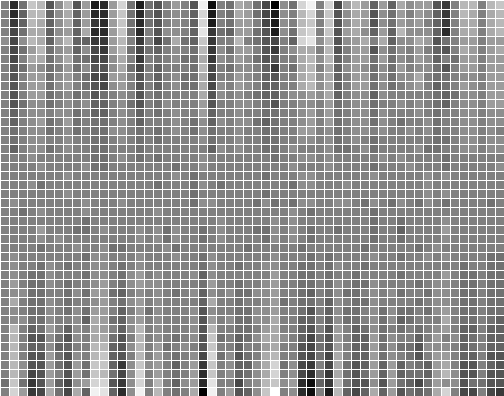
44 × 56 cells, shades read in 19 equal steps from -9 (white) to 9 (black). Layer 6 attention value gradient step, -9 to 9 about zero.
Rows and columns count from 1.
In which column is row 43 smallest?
24
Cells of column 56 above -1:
27
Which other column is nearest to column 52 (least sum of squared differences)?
40
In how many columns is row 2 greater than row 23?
19
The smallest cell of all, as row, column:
44, 31
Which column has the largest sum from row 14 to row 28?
30
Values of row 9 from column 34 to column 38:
-3 -4 -1 -3 2
